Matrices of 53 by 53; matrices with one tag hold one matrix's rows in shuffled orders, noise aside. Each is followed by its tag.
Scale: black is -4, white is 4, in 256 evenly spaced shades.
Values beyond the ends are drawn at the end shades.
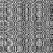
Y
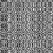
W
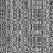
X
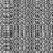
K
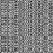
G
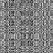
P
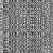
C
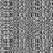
K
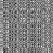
C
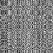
W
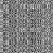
C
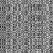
X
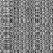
K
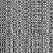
X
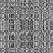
P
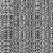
K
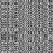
G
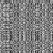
K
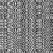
Y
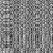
K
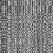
W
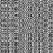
G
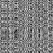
G
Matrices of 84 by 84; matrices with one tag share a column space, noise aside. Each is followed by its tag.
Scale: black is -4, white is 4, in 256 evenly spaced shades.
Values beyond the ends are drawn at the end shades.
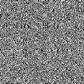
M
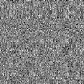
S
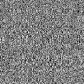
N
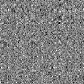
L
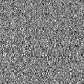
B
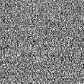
B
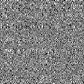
M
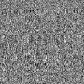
N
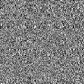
M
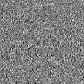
B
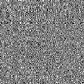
L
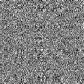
M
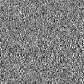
B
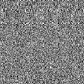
L
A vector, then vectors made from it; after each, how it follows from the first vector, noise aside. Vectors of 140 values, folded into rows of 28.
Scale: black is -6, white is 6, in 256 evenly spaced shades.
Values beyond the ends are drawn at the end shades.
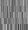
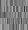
wrapped around.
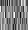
reversed, scaled up.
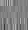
reversed, negated, partly zeroed.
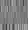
negated, partly zeroed.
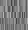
wrapped around.
